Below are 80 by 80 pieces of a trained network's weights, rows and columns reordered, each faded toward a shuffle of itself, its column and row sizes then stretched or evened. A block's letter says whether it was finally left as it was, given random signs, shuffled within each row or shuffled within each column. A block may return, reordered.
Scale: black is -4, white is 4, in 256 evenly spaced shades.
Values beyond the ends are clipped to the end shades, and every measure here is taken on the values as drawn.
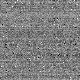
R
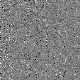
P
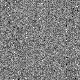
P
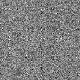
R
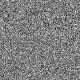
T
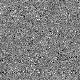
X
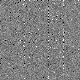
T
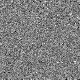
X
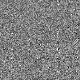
T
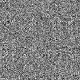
R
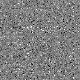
R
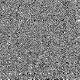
T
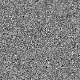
T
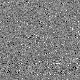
X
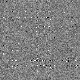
T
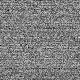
X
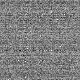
R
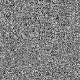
R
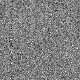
P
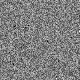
P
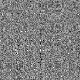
R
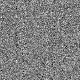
P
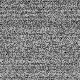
R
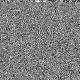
X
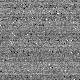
X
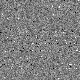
X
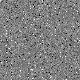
P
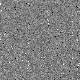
P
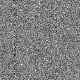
P
